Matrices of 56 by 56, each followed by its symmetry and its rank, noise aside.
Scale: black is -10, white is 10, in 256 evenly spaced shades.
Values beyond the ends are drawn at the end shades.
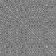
symmetric, rank three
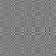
no symmetry, rank one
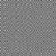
symmetric, rank two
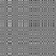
no symmetry, rank one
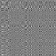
no symmetry, rank three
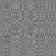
no symmetry, rank three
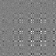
symmetric, rank one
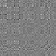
symmetric, rank three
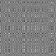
no symmetry, rank one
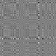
antisymmetric, rank two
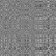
no symmetry, rank three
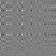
no symmetry, rank one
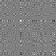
symmetric, rank three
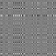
no symmetry, rank one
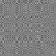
no symmetry, rank two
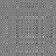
antisymmetric, rank two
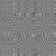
no symmetry, rank three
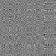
no symmetry, rank three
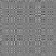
antisymmetric, rank two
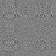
no symmetry, rank three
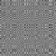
no symmetry, rank two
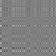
no symmetry, rank one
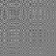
no symmetry, rank two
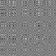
antisymmetric, rank two
